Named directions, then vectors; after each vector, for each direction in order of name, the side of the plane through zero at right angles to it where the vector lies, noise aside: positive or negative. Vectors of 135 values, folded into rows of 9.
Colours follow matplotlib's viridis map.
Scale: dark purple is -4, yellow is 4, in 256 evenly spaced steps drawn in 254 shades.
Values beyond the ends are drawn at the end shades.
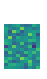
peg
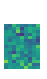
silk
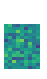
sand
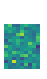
negative, positive, negative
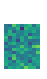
negative, negative, positive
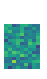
negative, positive, negative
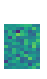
negative, negative, negative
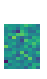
negative, negative, negative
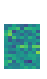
negative, negative, positive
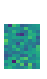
positive, negative, positive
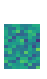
positive, positive, positive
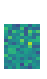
positive, positive, negative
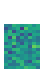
negative, negative, positive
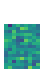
positive, negative, negative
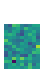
positive, negative, positive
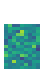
negative, positive, negative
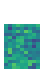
positive, positive, positive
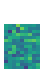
positive, negative, negative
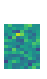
negative, negative, negative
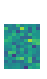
positive, negative, negative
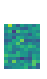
negative, positive, positive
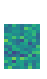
positive, negative, positive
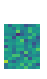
positive, positive, positive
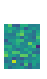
negative, positive, negative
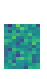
positive, negative, negative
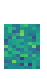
negative, positive, negative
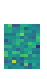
negative, positive, negative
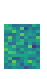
positive, positive, negative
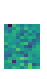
positive, negative, positive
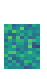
positive, positive, negative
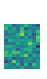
negative, positive, negative
